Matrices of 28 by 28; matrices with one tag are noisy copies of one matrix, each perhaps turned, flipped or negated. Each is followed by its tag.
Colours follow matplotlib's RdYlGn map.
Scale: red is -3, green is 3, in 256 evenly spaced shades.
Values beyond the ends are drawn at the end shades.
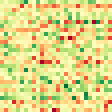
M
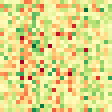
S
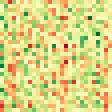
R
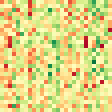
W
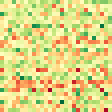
S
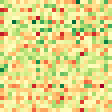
S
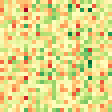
S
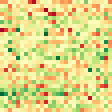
W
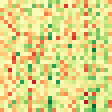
W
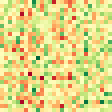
S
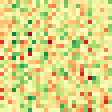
M
